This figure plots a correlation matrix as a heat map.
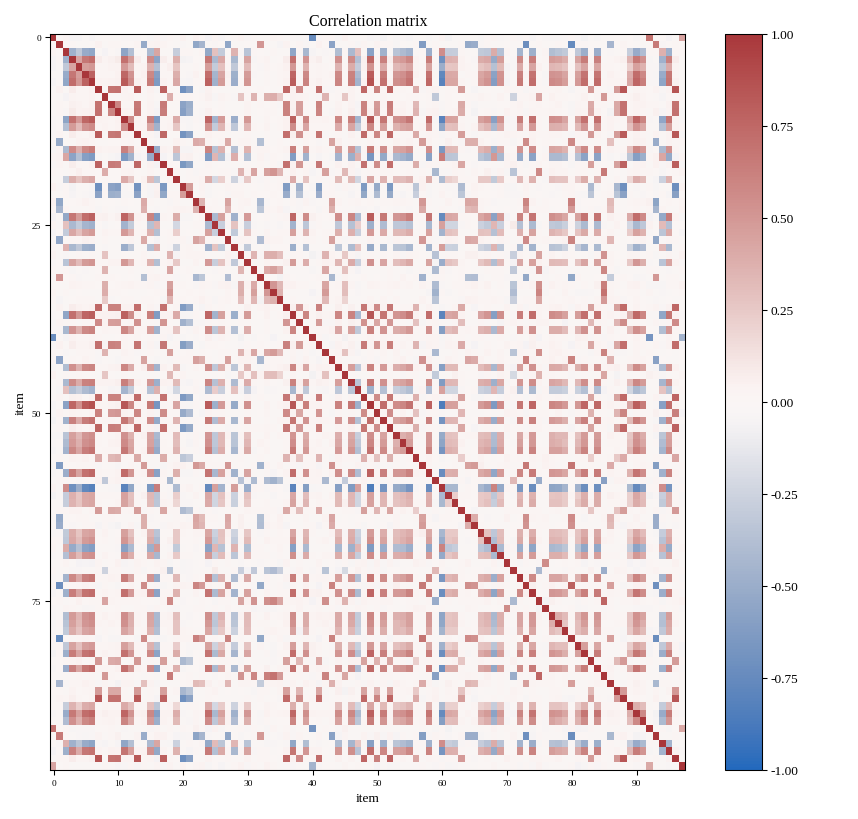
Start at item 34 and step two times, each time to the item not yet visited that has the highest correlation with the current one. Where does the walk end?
75
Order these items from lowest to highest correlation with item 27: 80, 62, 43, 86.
62, 86, 43, 80
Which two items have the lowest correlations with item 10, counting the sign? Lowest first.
20, 21
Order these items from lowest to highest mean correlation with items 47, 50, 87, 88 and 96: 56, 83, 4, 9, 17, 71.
4, 71, 56, 83, 9, 17
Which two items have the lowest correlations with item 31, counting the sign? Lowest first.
59, 71
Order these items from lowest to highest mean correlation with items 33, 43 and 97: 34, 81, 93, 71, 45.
93, 71, 81, 45, 34
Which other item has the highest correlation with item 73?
80
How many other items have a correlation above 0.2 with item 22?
10
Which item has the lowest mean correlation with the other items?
60
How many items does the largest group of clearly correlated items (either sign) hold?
46
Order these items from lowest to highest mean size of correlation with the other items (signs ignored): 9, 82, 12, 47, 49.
9, 47, 12, 82, 49
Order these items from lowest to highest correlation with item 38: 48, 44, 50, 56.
44, 56, 50, 48
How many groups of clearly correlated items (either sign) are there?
6
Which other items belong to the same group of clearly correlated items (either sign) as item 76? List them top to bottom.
70
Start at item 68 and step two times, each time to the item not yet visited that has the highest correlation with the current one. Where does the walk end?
16
